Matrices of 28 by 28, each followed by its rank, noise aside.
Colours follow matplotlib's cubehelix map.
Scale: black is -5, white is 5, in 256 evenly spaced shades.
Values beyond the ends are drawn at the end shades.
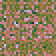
five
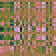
two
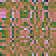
three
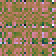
two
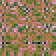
four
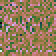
five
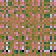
one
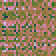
four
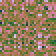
five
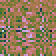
three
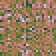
five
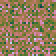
five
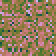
five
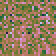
five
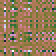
two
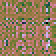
three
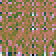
two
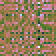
three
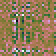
two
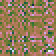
three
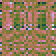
two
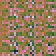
four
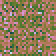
five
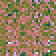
five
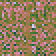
five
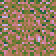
four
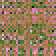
four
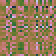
two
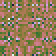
four
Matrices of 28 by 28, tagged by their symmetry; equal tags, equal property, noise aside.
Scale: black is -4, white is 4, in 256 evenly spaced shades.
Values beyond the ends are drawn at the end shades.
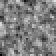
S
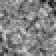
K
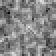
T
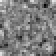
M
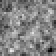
M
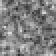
K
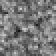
T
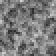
M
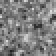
S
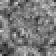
K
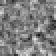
S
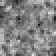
M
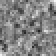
T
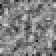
T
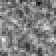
S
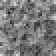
M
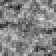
T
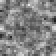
T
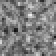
S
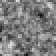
K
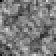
K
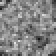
M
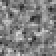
S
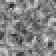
K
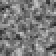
T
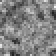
M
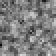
M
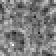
K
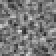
T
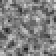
K
